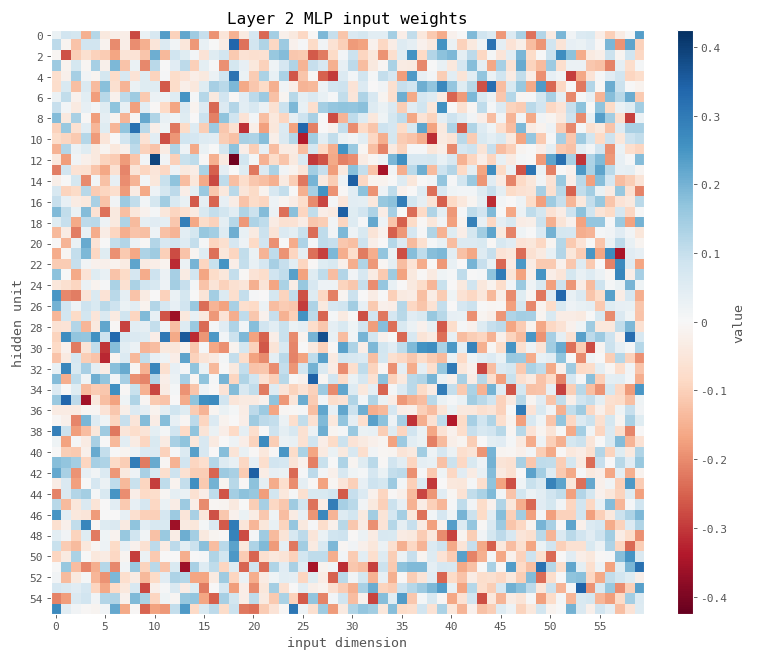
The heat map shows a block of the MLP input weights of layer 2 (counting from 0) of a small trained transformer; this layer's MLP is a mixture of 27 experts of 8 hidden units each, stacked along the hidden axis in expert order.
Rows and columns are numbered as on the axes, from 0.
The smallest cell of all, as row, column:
12, 18
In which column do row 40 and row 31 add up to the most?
23
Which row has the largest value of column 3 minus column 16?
21
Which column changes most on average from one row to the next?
39
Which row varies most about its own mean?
29
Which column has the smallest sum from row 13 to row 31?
16
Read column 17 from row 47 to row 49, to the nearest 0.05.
-0.25 0 0.1
